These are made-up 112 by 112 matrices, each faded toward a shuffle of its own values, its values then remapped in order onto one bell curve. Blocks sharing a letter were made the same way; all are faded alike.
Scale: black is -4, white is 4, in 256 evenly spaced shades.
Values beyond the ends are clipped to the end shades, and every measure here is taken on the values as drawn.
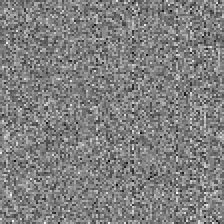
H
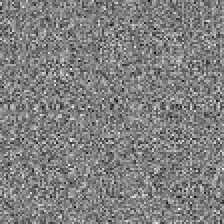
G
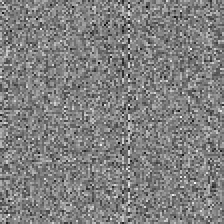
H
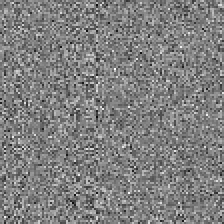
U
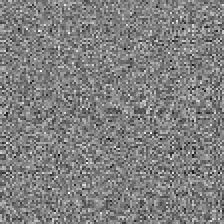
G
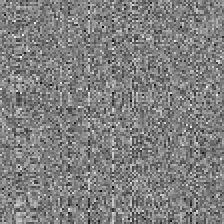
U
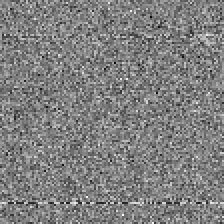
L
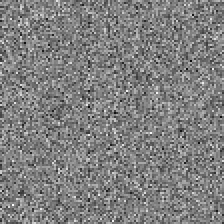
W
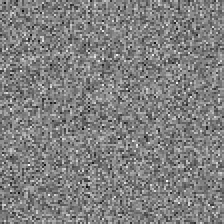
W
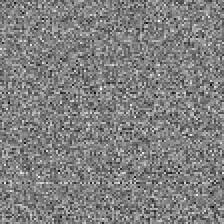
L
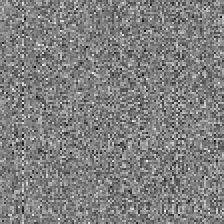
U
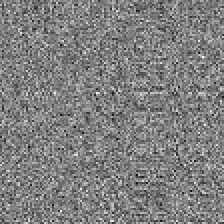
G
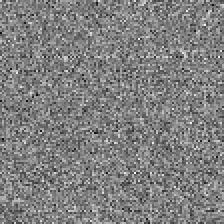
L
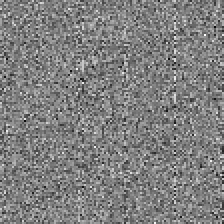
H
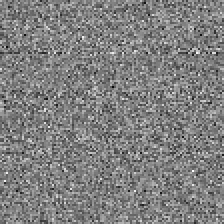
L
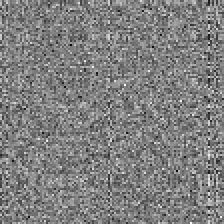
U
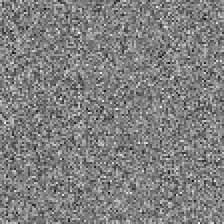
W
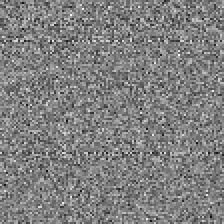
L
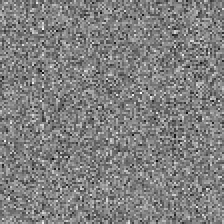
W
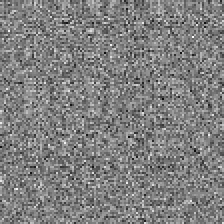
G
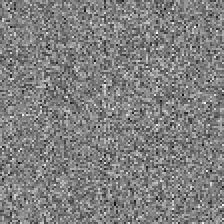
W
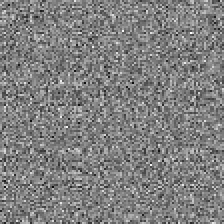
G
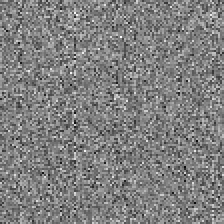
H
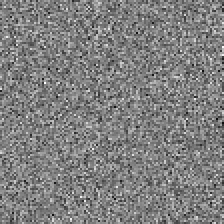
W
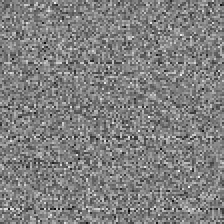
L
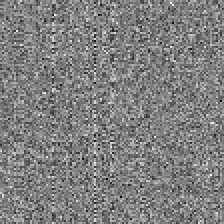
U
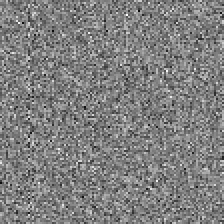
W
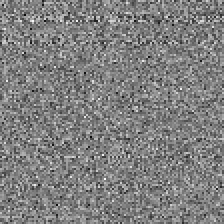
L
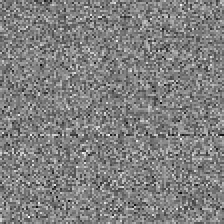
L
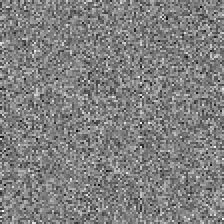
W
